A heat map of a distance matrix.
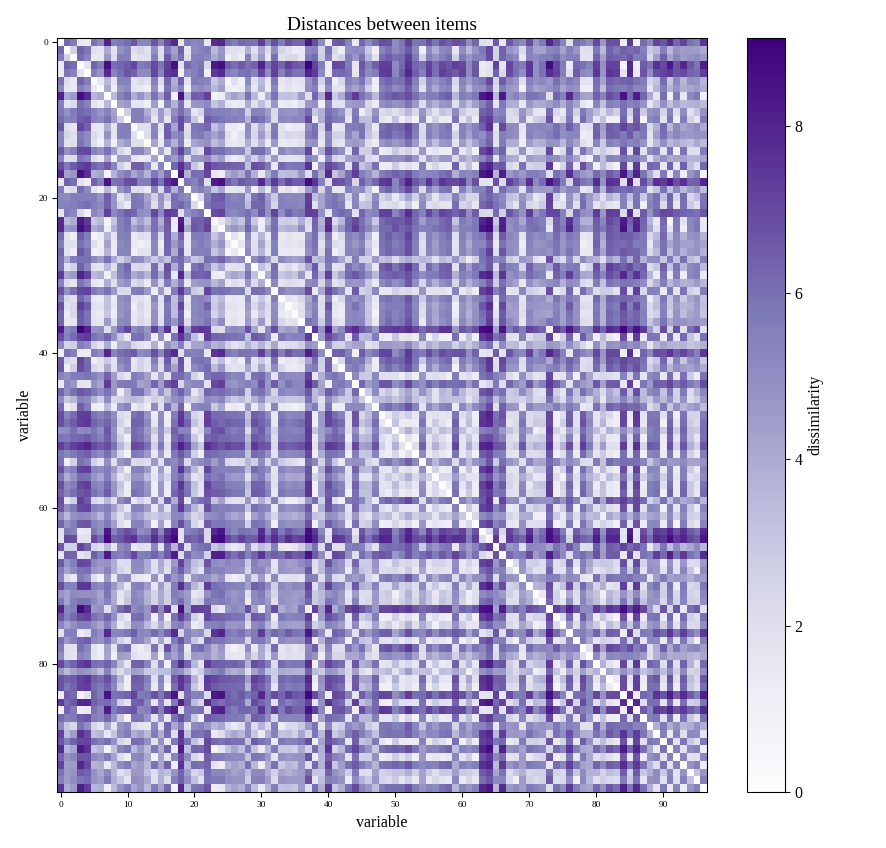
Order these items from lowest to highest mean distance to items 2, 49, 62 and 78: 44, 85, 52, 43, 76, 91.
43, 85, 52, 91, 44, 76
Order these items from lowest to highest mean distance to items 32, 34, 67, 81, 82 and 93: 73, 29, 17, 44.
17, 29, 73, 44
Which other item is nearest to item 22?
4
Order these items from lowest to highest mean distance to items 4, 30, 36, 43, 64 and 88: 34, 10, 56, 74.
34, 56, 10, 74
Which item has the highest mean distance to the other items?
64
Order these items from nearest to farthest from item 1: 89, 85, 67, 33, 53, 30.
33, 89, 30, 67, 53, 85
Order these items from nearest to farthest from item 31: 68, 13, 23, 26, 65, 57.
13, 26, 65, 23, 68, 57
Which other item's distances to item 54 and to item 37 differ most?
73
